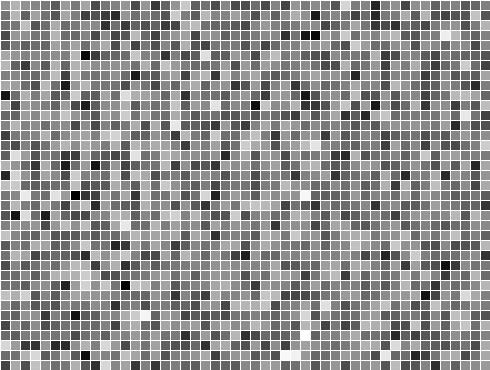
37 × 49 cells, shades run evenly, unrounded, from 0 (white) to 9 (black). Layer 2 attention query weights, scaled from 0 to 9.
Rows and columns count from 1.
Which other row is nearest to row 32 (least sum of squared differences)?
34
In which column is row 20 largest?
8
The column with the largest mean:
10
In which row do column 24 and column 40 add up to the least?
25
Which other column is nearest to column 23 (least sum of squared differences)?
37
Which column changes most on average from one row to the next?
9
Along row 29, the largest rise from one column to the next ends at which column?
13
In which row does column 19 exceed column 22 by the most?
11
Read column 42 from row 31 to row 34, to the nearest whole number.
6 5 2 7
